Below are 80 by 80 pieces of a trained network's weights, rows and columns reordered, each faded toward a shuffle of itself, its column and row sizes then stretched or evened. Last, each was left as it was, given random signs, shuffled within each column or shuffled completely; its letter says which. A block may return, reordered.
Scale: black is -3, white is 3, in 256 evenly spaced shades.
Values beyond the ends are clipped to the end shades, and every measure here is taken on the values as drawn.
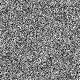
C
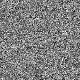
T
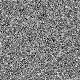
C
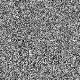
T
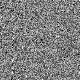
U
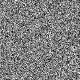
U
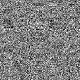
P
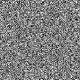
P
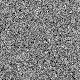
C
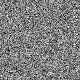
U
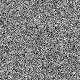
C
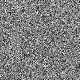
U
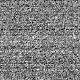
P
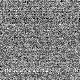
P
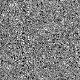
T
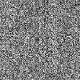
P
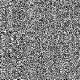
P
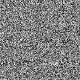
T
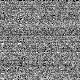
P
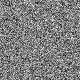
C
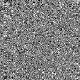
P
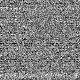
P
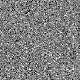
P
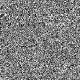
P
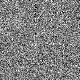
T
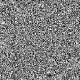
P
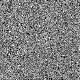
U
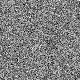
C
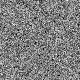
C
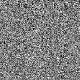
P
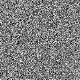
T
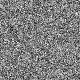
C
